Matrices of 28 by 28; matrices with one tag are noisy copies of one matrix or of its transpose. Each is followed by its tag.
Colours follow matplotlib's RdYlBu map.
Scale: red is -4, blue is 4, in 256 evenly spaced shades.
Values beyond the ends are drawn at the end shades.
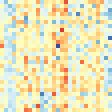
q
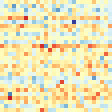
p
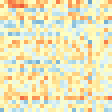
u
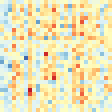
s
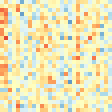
u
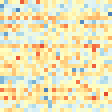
p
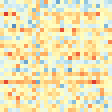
s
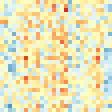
q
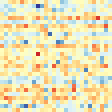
p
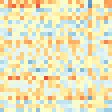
u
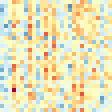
s
